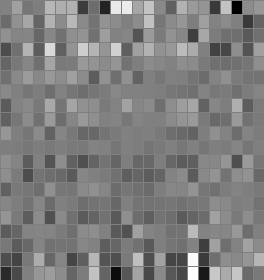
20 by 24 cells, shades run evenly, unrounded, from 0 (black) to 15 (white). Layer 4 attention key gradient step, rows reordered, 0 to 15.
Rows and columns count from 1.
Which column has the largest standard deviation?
18
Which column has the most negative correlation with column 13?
1
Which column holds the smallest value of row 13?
3
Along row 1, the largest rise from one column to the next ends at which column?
11
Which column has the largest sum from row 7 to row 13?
20
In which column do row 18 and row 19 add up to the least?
19
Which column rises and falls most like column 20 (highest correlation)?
22
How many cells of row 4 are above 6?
17
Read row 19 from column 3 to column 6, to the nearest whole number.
7 10 6 8
